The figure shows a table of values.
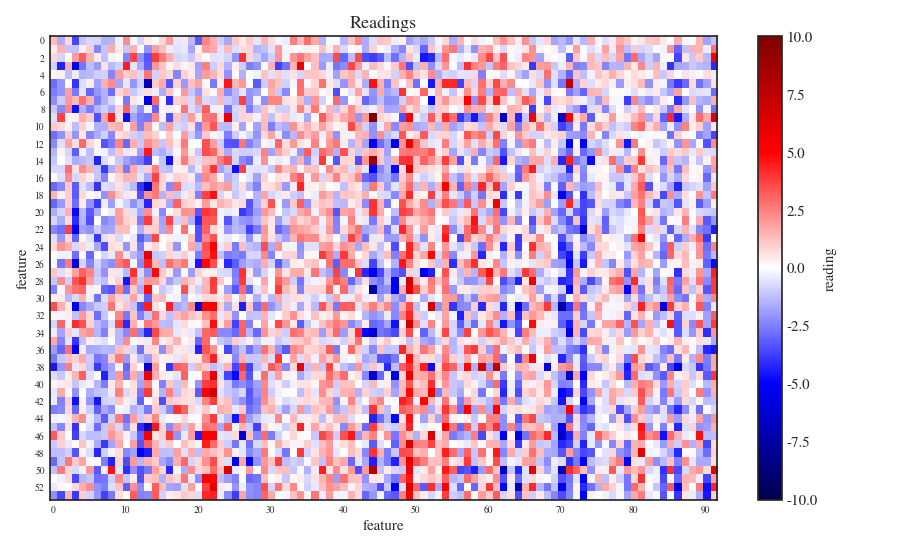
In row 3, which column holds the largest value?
34
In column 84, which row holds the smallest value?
31
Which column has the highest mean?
49
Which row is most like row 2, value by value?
27
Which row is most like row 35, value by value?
0
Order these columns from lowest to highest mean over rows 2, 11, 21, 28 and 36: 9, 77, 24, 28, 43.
24, 28, 43, 77, 9
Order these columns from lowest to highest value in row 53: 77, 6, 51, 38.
6, 77, 51, 38
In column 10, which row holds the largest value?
3
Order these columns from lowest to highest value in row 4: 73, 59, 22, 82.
59, 73, 82, 22
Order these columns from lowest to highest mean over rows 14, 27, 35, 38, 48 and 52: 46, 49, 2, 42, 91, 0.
46, 0, 2, 42, 91, 49
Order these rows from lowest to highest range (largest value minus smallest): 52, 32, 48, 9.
32, 48, 52, 9
